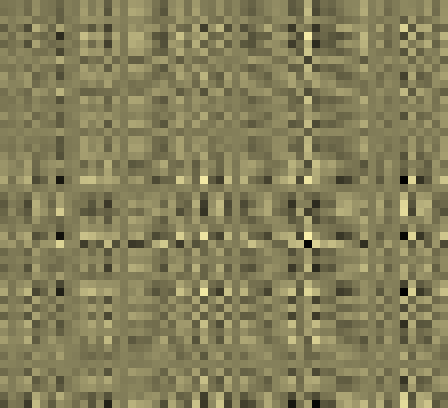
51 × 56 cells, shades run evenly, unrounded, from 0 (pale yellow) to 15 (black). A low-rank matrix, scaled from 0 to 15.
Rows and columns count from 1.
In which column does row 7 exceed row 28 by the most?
51
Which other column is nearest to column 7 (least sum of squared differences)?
55
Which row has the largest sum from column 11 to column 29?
31
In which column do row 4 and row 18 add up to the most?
40
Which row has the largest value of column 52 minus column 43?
27
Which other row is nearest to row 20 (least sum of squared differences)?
36
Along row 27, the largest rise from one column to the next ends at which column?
52
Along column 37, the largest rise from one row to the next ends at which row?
38
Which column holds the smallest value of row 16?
39
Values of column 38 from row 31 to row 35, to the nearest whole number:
3 8 8 9 6
